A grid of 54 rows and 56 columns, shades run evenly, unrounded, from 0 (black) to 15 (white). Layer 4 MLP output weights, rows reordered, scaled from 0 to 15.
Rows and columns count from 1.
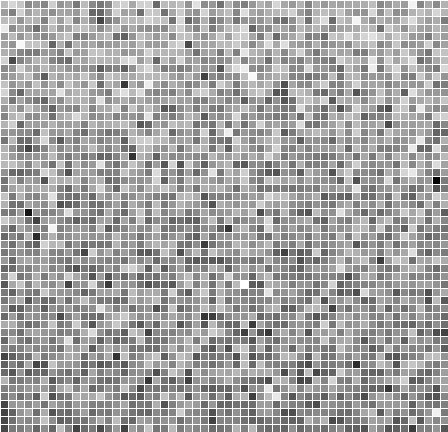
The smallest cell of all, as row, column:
23, 55
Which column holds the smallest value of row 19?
4
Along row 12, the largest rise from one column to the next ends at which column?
52
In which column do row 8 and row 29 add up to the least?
2
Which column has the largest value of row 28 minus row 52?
1
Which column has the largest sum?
31
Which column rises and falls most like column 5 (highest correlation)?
54
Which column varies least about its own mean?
37
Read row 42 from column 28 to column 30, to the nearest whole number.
11 8 6
